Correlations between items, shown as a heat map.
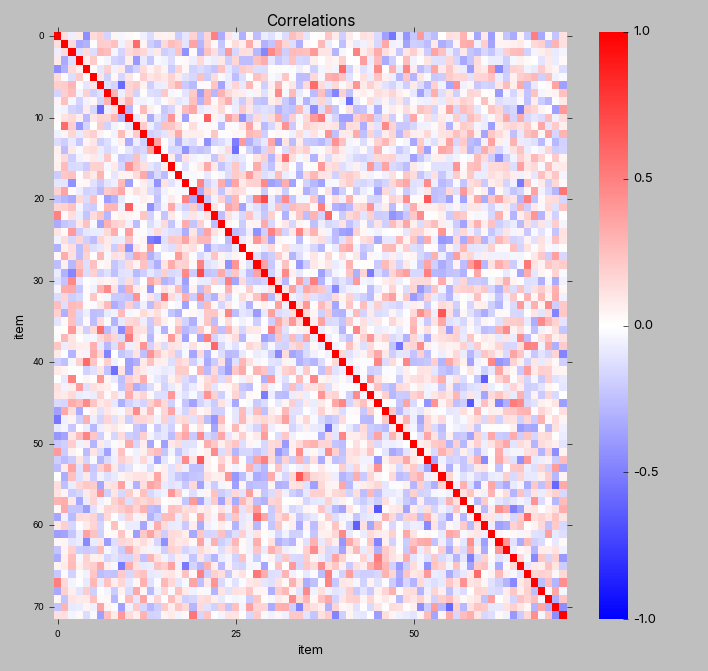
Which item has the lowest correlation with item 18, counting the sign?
65
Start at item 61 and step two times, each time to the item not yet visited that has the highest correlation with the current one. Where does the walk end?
4
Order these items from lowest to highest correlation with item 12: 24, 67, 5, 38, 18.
24, 18, 5, 67, 38
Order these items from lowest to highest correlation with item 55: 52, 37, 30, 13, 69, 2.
52, 2, 30, 37, 69, 13
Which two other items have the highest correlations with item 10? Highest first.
21, 37
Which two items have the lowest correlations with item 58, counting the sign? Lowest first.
45, 64
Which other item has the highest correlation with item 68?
35
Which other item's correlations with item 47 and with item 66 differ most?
38
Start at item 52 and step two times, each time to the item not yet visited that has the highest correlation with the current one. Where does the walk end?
29
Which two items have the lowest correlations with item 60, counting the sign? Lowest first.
42, 52
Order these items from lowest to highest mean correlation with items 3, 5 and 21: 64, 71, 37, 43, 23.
64, 23, 71, 37, 43
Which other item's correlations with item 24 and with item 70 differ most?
34
